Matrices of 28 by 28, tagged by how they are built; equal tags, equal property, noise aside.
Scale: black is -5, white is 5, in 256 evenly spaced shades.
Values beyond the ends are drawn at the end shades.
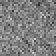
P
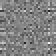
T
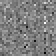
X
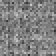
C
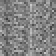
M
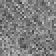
P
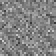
P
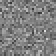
T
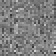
T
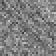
P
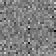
X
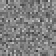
T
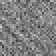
P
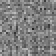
C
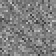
P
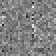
X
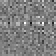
T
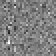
X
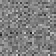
T
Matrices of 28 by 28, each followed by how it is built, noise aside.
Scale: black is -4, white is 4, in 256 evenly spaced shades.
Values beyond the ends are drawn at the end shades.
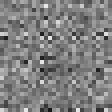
low rank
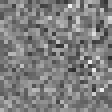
upper triangular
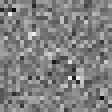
banded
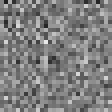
low rank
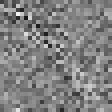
banded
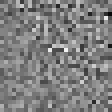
upper triangular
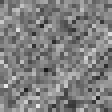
Hankel
